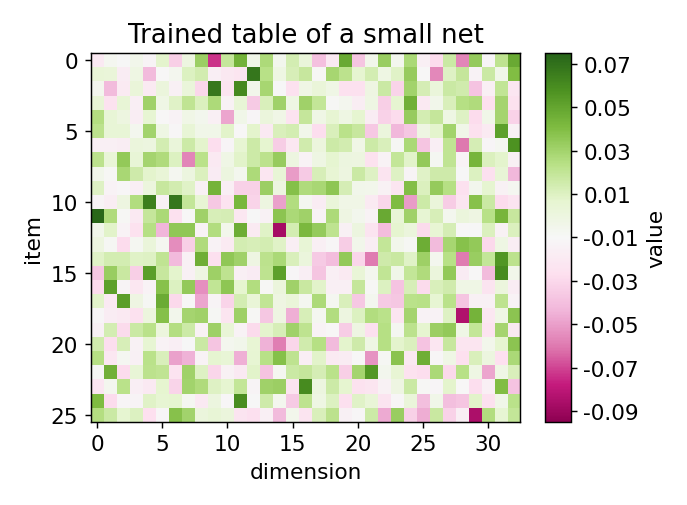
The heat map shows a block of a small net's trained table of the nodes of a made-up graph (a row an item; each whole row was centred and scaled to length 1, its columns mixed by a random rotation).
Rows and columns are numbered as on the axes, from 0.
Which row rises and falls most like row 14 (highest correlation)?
0
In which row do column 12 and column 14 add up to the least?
12
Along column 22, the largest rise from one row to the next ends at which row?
11
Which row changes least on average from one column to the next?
4
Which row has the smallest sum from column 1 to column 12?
21
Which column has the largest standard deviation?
14
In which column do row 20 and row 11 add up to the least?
13
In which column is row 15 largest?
31
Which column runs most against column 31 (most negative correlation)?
17
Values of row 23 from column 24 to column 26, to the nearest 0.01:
0.02 -0.01 -0.01
